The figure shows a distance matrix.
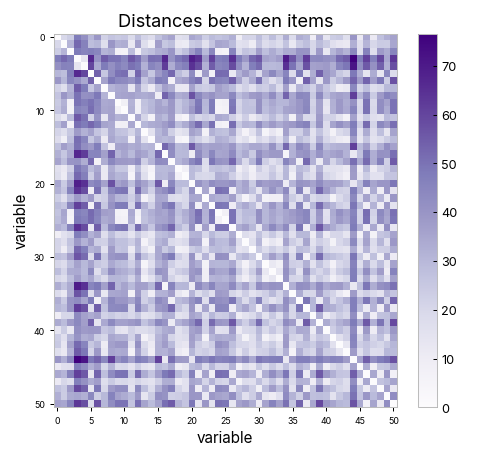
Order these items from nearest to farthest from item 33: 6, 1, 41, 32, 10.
41, 32, 1, 6, 10
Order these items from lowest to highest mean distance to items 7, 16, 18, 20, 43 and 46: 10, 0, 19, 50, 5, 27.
19, 27, 0, 5, 50, 10
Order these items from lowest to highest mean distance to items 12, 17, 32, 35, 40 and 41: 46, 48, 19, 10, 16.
19, 10, 48, 16, 46
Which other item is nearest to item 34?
16
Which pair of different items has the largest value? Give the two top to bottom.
3, 44
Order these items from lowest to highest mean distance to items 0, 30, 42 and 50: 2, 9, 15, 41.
41, 15, 2, 9
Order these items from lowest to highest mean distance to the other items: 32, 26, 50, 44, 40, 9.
40, 32, 9, 26, 50, 44
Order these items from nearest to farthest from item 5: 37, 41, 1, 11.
37, 11, 1, 41
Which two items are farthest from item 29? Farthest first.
3, 4
